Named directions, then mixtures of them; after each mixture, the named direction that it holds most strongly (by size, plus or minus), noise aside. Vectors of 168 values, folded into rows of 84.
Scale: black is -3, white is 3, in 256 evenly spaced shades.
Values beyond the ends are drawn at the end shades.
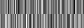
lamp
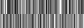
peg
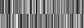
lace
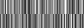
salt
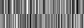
lace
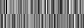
peg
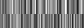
peg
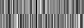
lace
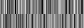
peg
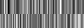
lamp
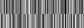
salt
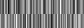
lamp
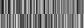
lace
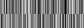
salt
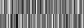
lace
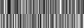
peg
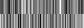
peg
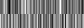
peg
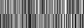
salt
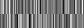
lace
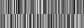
lamp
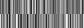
lace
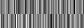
lamp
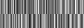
lamp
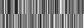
peg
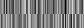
salt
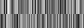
lace
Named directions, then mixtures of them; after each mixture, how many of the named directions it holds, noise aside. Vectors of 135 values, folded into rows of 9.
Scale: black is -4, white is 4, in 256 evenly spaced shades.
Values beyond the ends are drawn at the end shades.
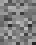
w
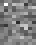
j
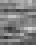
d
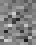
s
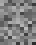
one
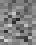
one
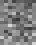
three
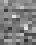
four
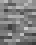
two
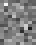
three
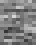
two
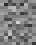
two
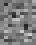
three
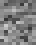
four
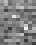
four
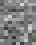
three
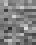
four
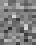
four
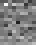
three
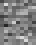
three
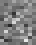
one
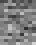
two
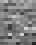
two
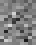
one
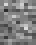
two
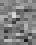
two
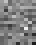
three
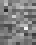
three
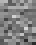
three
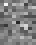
one
